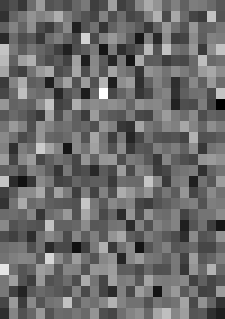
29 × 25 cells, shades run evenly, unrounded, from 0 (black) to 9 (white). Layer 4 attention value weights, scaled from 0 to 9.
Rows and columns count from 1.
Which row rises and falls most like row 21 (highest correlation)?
10
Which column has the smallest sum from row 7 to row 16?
7
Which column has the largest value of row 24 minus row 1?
6
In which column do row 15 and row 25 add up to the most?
1
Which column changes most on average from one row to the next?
13
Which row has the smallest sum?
23
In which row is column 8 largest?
28
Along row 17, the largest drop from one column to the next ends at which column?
2
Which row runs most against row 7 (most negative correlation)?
8
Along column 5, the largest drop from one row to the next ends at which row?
15
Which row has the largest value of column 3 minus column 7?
9
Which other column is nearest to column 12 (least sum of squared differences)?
3
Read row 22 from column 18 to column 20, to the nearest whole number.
4 3 3
